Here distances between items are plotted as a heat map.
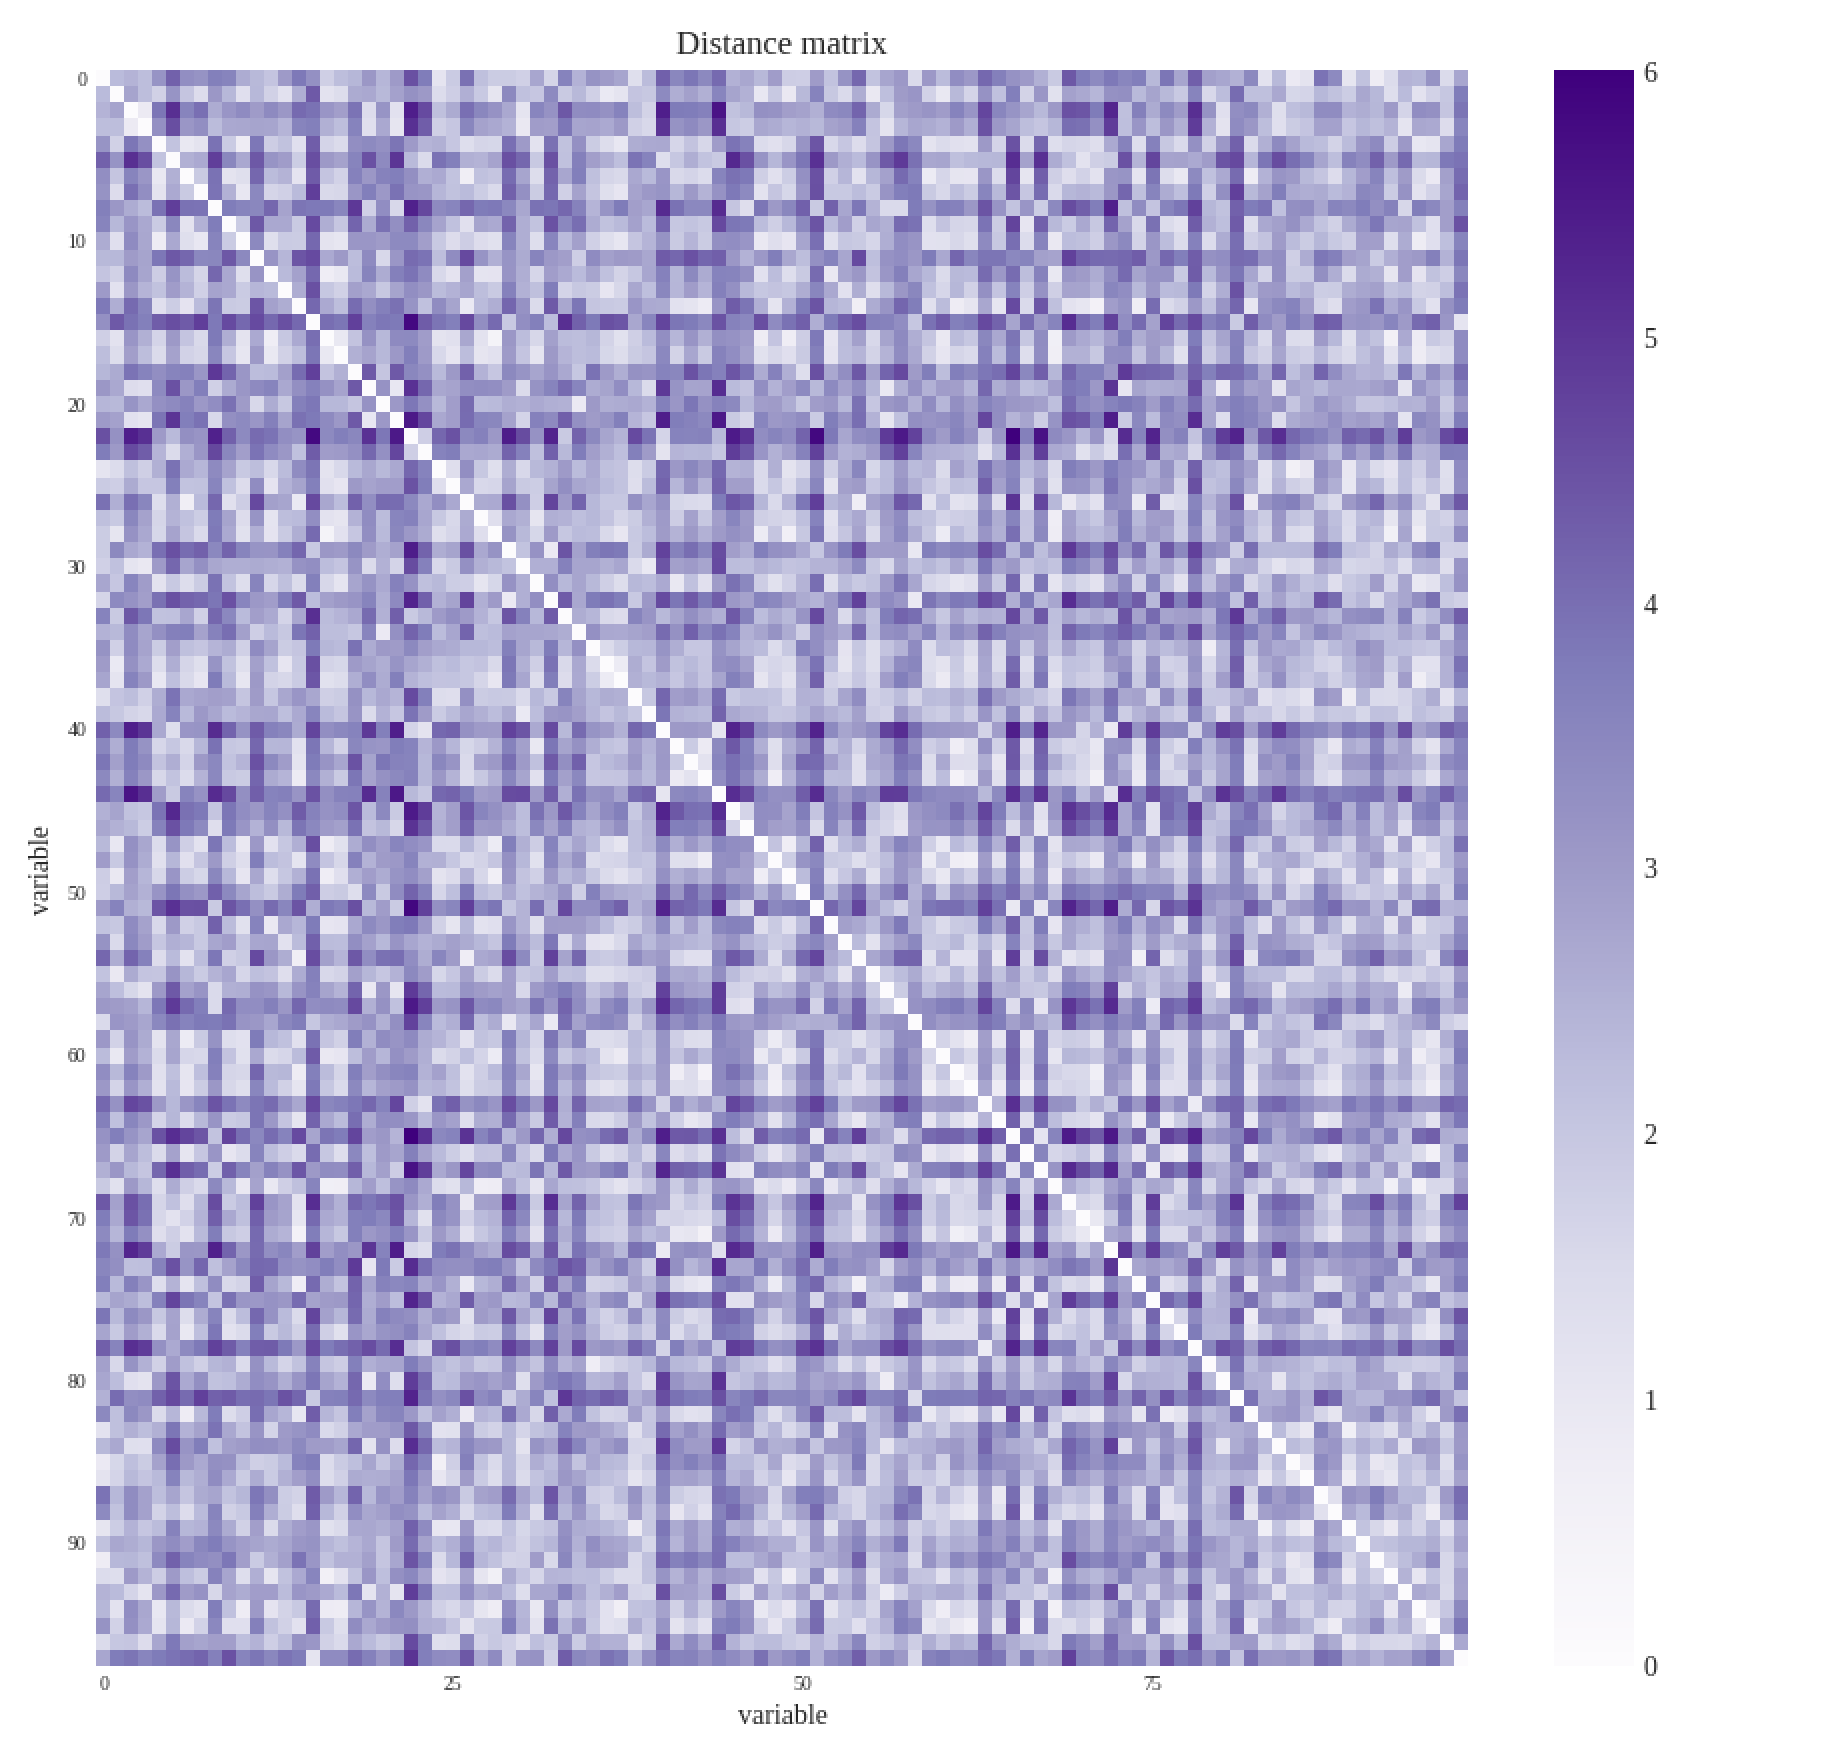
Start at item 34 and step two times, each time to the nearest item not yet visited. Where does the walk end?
11
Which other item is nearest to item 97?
15
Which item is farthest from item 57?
22
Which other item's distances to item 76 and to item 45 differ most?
69
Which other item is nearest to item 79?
35
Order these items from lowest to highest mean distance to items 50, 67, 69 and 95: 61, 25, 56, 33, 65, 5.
61, 25, 56, 33, 5, 65
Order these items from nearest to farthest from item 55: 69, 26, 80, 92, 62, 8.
92, 62, 80, 8, 26, 69
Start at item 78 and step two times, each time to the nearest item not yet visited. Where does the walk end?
23
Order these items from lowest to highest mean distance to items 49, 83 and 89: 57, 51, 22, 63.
57, 51, 63, 22
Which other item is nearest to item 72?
40
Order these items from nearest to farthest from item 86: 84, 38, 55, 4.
38, 55, 84, 4
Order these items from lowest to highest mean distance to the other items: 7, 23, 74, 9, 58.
74, 7, 9, 58, 23
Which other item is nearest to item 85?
24
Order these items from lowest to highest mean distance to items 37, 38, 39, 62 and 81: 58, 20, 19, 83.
83, 58, 19, 20
